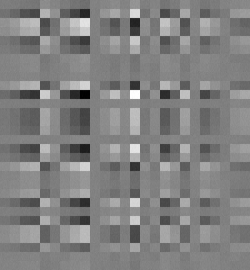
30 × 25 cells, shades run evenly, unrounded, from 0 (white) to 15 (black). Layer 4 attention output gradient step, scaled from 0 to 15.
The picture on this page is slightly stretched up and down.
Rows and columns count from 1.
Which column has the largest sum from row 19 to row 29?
14
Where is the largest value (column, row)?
9, 11
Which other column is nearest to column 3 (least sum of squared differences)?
21
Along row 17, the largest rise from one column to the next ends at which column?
15
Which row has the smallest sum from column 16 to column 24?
3
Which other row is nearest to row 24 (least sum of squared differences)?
1
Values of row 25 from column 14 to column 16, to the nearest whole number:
3 8 7
